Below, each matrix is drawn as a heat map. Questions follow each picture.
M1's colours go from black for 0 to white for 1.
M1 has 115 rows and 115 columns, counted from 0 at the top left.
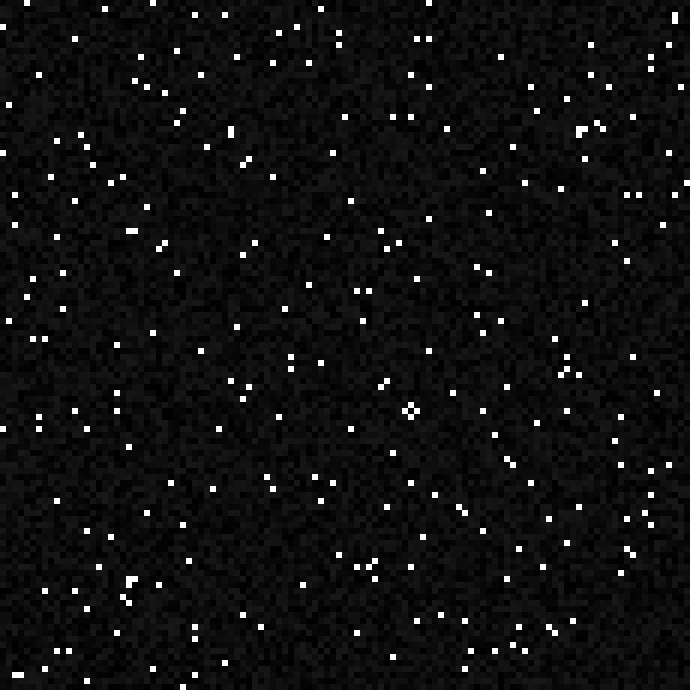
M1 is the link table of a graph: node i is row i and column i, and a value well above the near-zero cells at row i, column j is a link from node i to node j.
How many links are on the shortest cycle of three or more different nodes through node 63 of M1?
6
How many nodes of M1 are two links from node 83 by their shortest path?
5
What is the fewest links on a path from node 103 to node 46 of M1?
2
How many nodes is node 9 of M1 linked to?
4
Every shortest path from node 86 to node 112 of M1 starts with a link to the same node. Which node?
node 104
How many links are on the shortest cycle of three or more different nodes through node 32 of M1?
3
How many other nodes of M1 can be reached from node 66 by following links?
6
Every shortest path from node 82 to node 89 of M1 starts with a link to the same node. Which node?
node 108
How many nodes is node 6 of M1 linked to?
3
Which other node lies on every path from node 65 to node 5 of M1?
node 19
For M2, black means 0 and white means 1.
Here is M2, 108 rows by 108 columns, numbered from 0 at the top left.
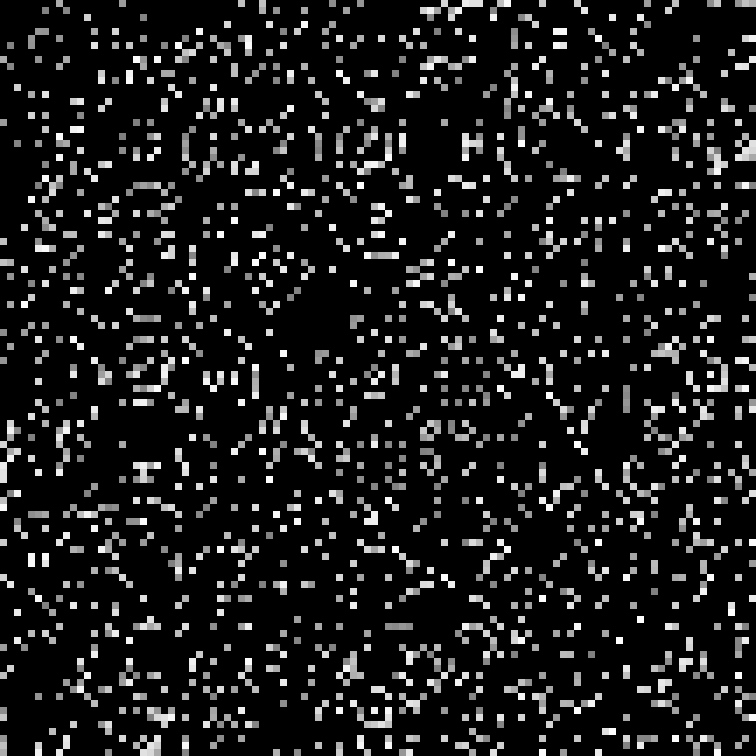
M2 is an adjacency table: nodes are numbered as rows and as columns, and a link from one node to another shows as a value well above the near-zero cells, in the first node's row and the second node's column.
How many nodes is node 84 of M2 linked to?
10
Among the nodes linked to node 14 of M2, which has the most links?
node 53
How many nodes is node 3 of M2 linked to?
6
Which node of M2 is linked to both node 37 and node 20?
node 9
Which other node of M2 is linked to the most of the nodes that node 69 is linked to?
node 73
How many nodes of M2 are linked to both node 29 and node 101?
3
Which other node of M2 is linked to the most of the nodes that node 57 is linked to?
node 48
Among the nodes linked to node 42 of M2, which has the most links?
node 107
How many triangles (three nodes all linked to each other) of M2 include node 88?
6
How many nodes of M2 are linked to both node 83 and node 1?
8
